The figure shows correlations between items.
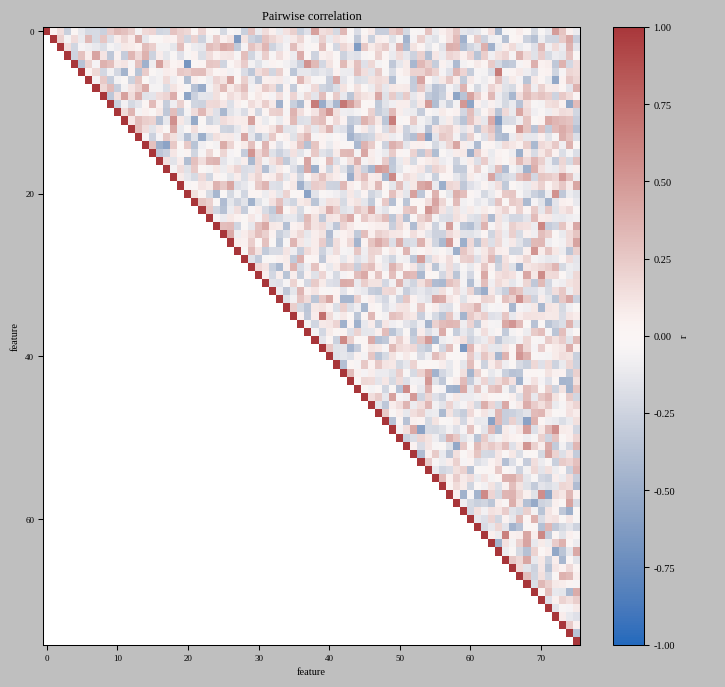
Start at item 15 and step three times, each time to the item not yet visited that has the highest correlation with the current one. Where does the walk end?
49
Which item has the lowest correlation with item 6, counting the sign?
72
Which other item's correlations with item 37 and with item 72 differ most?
20
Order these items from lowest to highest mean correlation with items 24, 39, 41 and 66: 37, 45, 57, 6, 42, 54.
42, 54, 37, 45, 6, 57
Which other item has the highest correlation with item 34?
61
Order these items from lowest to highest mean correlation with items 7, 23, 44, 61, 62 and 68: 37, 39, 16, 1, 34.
1, 39, 34, 37, 16
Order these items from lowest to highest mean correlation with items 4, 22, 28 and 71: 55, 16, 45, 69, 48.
48, 55, 45, 16, 69
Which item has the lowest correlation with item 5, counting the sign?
11
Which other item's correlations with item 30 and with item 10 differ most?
25
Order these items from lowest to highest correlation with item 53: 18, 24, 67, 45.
45, 18, 67, 24
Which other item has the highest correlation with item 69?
27
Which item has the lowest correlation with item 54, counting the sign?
13
